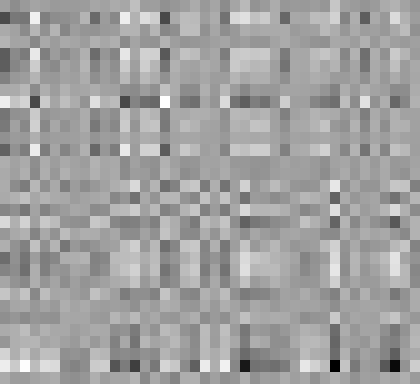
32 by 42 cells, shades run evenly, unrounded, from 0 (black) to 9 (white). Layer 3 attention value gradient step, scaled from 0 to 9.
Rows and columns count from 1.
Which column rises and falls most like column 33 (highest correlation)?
4
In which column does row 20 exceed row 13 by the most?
17
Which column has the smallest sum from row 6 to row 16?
1
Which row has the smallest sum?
31
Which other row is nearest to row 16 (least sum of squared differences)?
21
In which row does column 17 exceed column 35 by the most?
9
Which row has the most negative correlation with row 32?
26
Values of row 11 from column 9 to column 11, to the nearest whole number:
6 4 5
